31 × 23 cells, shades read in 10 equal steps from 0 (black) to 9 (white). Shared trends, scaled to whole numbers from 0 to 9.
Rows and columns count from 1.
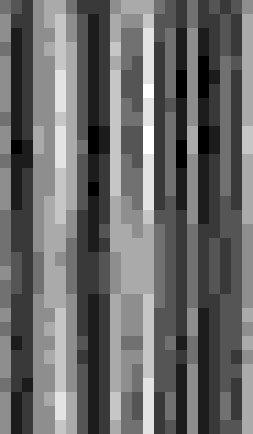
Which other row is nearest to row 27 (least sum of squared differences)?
23
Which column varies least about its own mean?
3
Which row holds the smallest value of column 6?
19
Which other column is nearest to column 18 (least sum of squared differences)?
4
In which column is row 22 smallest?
9
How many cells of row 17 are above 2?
16
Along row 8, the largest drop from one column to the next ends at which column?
15
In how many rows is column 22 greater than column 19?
30
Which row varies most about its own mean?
11
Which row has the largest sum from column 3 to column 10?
29
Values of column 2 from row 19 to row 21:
3 3 3
